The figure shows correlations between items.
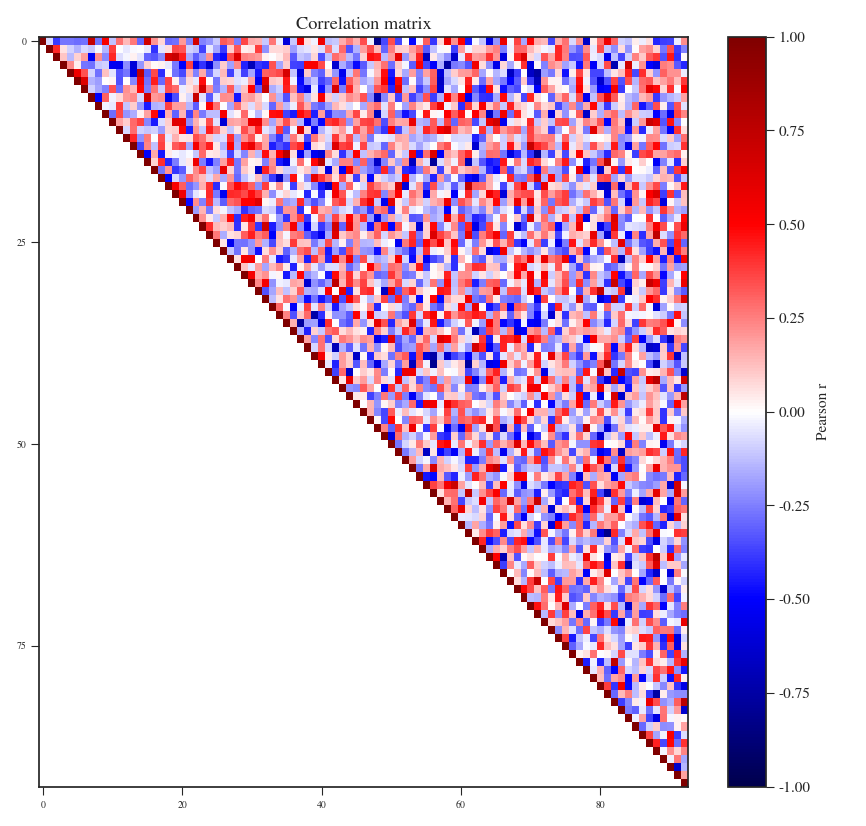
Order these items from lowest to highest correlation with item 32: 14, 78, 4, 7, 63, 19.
63, 78, 7, 19, 4, 14
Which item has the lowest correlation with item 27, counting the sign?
83
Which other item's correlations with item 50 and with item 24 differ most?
23
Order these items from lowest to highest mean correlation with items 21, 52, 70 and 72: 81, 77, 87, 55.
55, 77, 81, 87
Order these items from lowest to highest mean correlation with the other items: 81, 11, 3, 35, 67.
3, 81, 35, 67, 11
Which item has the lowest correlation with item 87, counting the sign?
38
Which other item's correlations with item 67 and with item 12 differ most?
57
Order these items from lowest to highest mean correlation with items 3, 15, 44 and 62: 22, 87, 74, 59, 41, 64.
64, 41, 87, 59, 22, 74
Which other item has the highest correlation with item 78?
48
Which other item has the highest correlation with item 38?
62
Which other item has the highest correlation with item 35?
14
